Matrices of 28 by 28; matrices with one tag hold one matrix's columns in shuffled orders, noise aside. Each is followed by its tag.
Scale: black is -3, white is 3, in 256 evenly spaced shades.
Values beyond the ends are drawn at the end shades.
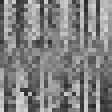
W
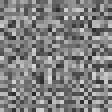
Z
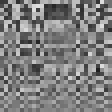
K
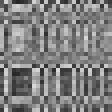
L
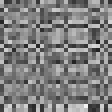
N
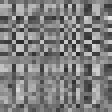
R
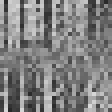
W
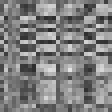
R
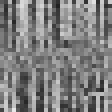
W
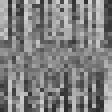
W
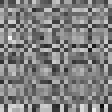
N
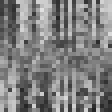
W
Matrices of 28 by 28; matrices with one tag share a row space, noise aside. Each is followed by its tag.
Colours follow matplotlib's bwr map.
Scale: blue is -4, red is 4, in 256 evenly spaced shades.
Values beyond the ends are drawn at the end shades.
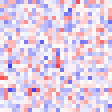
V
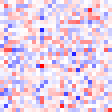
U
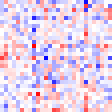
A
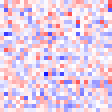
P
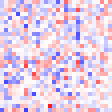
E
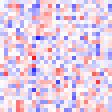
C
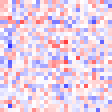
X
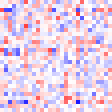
E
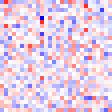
U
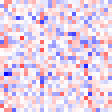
U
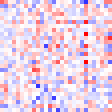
A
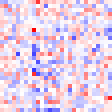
A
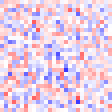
E
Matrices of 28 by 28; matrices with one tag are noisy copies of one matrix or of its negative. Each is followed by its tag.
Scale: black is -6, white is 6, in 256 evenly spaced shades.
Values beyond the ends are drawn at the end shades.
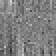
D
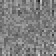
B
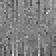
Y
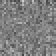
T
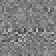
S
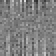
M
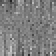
D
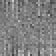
Y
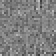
B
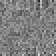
B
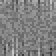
Y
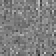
B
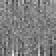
Y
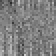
D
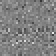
S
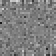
T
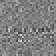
S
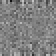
T
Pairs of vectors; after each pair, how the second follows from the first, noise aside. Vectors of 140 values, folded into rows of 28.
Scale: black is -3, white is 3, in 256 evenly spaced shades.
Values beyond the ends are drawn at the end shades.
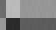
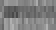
wrapped around, shrunk.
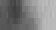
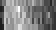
wrapped around, negated.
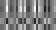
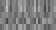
shrunk.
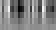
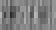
wrapped around, shrunk.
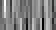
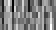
reversed.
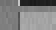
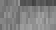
shrunk.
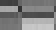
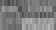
shrunk.
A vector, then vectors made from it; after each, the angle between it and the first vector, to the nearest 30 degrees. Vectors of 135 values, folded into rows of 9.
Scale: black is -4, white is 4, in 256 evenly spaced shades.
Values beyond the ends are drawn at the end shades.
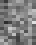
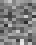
90 degrees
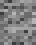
60 degrees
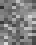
60 degrees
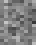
150 degrees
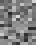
90 degrees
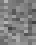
150 degrees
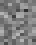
90 degrees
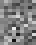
90 degrees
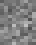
90 degrees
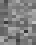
30 degrees
